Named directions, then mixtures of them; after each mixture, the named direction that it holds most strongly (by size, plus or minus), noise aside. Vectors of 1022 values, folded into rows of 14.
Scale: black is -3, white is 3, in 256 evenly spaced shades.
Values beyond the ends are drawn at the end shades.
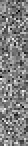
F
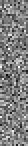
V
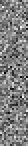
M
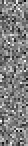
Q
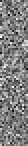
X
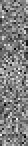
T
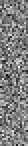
V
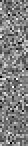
X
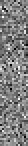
T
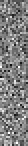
F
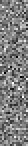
M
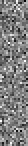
Q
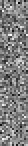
V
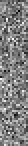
F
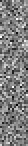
X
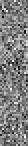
T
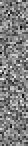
M
